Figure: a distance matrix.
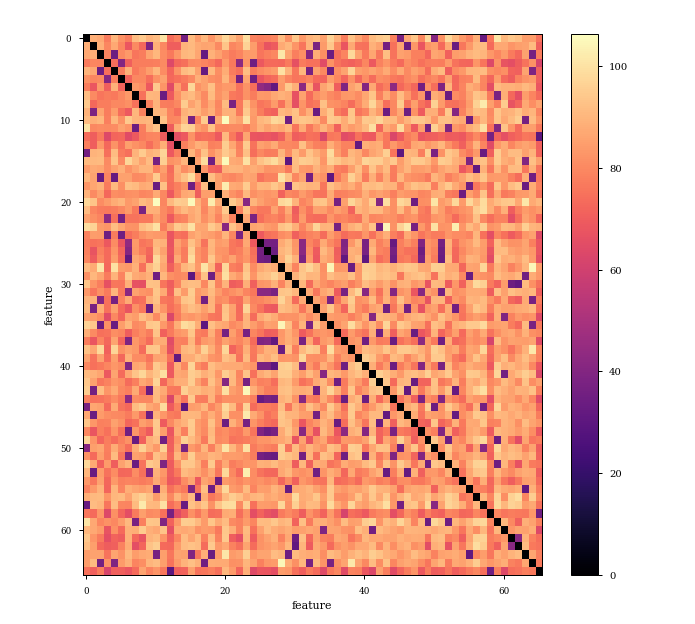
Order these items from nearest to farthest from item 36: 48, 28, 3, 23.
23, 48, 3, 28
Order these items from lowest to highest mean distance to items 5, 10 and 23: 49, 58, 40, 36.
36, 58, 49, 40
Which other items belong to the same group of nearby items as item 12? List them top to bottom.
58, 65
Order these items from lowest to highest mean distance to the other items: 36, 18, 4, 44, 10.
44, 36, 4, 18, 10
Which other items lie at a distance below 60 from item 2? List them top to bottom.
4, 17, 32, 35, 64
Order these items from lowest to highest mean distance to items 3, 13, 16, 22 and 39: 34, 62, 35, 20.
34, 62, 35, 20
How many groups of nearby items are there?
16
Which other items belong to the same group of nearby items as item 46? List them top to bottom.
1, 9, 33, 43, 53
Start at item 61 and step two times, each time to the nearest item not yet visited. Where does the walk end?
62
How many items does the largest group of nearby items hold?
10
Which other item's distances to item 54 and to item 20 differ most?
19
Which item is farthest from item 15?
20
